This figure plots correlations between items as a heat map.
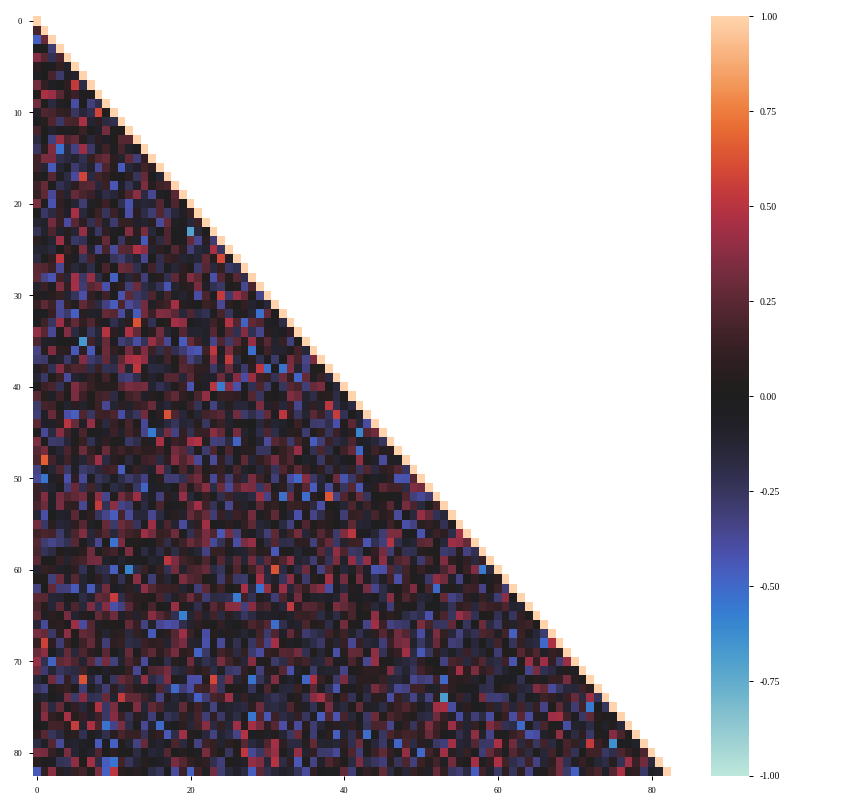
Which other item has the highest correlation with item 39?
43
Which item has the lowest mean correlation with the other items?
50
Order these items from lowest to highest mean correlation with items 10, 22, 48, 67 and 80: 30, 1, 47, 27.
47, 30, 27, 1
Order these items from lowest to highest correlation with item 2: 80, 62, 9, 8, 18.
9, 18, 80, 62, 8
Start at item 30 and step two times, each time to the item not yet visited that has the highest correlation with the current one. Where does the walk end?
26
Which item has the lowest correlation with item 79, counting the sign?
75
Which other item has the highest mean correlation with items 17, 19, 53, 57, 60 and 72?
31
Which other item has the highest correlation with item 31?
60
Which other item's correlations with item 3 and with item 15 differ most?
45
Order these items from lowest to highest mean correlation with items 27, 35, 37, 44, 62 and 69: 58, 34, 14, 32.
58, 14, 32, 34
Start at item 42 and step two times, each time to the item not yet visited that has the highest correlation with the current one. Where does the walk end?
52
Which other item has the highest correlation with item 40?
23
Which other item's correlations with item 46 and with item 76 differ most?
57
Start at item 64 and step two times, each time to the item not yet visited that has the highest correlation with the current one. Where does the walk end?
13
